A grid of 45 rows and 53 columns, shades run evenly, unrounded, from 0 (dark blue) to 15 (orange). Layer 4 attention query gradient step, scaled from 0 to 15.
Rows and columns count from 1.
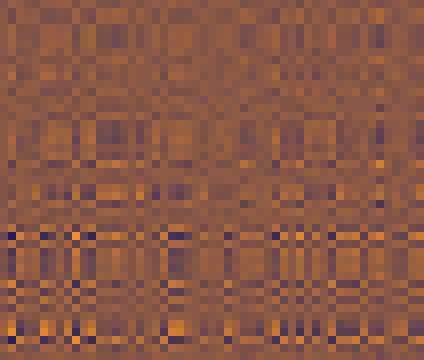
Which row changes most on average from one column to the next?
30
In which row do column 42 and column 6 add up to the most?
42
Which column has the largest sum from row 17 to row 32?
10
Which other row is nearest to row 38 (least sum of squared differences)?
31
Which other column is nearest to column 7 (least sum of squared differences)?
20
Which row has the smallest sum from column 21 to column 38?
36
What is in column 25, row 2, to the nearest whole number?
8
